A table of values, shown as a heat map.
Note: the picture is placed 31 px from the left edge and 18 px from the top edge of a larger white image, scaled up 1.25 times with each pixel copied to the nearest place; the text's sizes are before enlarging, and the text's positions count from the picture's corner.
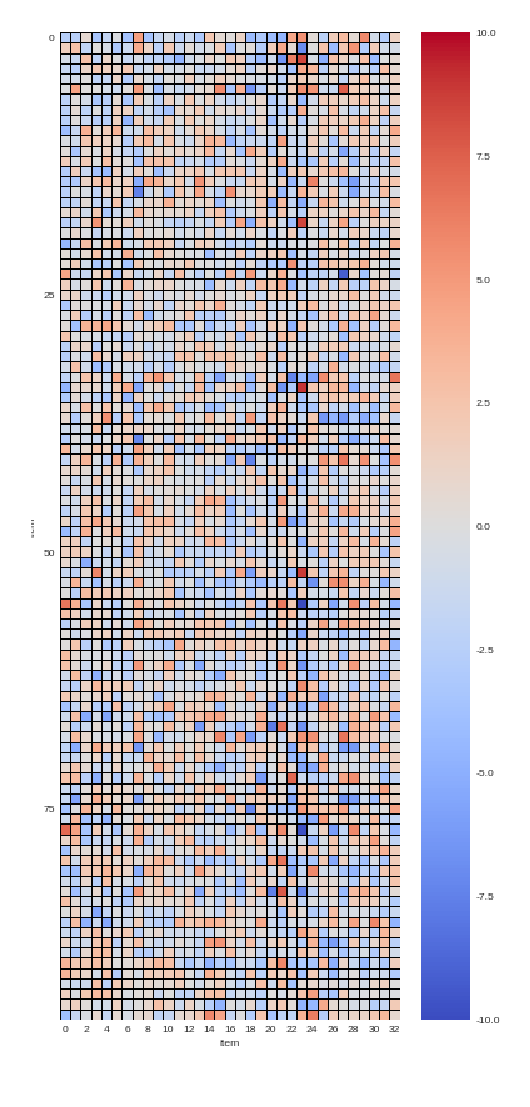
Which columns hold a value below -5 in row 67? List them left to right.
13, 20, 23
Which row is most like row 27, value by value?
78
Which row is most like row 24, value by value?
21
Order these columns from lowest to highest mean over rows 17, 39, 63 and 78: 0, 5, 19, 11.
0, 5, 11, 19
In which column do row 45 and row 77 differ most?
23
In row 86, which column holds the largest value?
30
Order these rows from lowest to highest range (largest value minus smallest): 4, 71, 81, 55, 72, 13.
4, 13, 71, 81, 72, 55
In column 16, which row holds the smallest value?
41
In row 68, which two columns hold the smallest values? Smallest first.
18, 9
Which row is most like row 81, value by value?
14
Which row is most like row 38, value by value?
92
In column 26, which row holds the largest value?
53
